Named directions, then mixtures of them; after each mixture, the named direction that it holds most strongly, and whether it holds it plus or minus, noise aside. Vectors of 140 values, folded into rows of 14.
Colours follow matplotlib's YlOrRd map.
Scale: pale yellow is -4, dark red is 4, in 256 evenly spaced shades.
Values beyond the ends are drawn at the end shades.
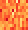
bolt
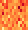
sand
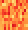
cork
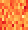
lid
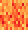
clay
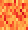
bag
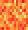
bag, minus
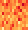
sand, plus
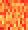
clay, minus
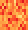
bag, minus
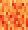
clay, plus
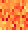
lid, minus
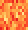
bag, minus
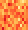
sand, minus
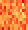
bag, minus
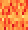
lid, plus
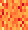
sand, plus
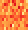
cork, minus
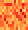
bag, plus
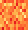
bag, minus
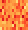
lid, minus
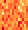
sand, minus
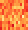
lid, plus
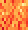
sand, minus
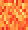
bag, minus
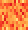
bag, plus
